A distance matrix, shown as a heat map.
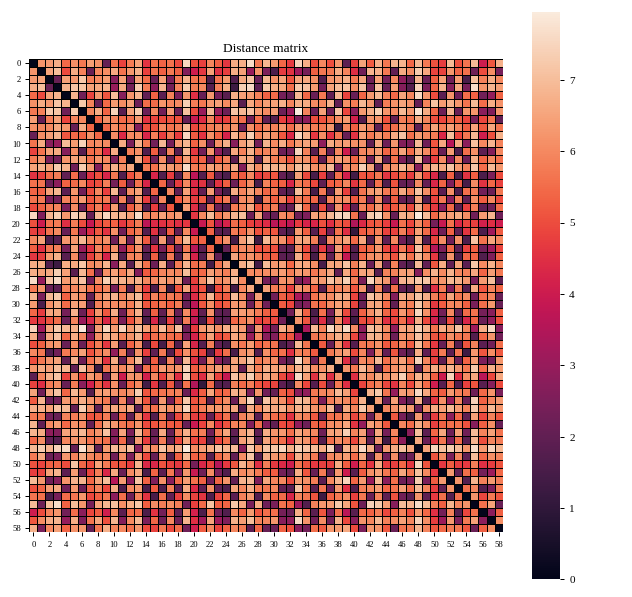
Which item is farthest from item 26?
3
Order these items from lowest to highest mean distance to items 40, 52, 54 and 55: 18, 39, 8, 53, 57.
18, 53, 57, 8, 39
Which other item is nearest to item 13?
43
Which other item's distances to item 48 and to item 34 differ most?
55
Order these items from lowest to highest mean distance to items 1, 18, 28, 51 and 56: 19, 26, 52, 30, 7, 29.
7, 30, 29, 52, 19, 26
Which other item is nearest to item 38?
8
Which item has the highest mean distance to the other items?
48
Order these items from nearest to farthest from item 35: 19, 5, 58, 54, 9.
9, 54, 58, 5, 19
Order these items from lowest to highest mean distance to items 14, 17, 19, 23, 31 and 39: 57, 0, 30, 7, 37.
37, 57, 7, 30, 0
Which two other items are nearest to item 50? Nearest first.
20, 23
